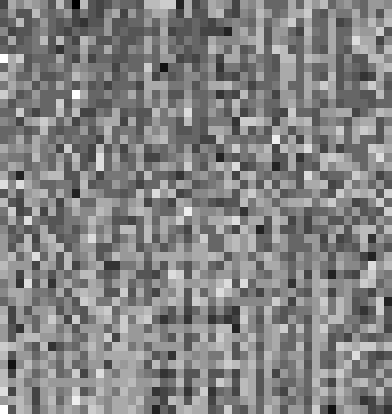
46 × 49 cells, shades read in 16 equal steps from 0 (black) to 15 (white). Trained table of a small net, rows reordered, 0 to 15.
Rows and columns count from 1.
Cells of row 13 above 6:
22
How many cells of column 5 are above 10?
5
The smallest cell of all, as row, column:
1, 10
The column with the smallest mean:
30
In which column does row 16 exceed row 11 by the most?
35
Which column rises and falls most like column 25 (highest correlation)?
12
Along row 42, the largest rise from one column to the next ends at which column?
3
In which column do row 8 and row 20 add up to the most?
19
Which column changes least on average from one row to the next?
40
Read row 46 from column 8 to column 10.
8 10 9
